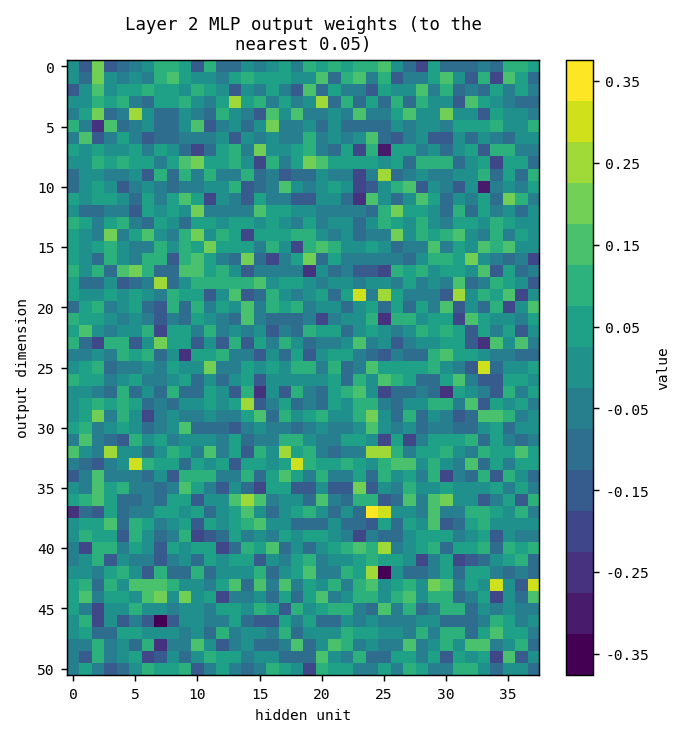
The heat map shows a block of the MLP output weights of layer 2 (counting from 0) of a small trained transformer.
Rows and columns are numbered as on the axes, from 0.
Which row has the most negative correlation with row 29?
14
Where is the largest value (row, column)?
37, 24
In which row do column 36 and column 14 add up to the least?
19
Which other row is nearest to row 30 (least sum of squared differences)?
6
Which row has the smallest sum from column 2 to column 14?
46
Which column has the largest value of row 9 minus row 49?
25
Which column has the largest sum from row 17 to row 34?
23
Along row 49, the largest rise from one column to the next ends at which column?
35
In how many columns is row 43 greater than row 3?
21
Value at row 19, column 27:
-0.05
